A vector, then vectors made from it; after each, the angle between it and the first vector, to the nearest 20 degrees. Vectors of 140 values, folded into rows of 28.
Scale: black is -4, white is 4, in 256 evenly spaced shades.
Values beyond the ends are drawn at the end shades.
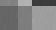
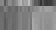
20 degrees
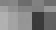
120 degrees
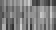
60 degrees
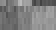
20 degrees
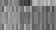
140 degrees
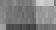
100 degrees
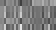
120 degrees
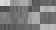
60 degrees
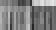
140 degrees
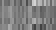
120 degrees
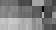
120 degrees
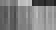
20 degrees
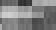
140 degrees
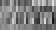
120 degrees
